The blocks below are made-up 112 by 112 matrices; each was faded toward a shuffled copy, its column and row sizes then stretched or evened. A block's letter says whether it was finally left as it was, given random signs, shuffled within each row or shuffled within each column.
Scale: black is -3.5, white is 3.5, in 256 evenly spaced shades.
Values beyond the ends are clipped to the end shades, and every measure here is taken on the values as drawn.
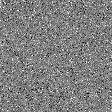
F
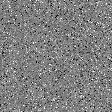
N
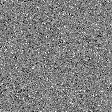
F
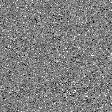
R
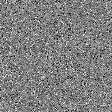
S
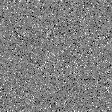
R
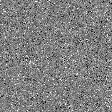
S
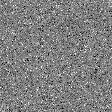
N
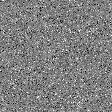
F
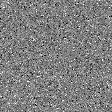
F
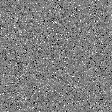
R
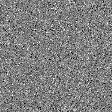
S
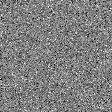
N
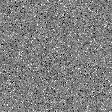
N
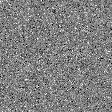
F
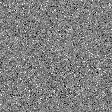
F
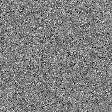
F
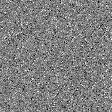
N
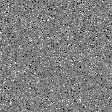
R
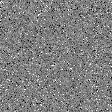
S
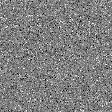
S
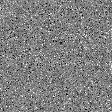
S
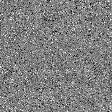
R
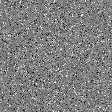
N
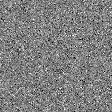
F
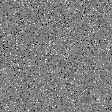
S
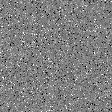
N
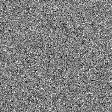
N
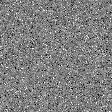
F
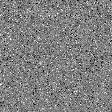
S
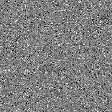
R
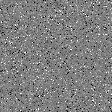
S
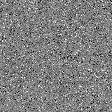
F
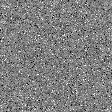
N
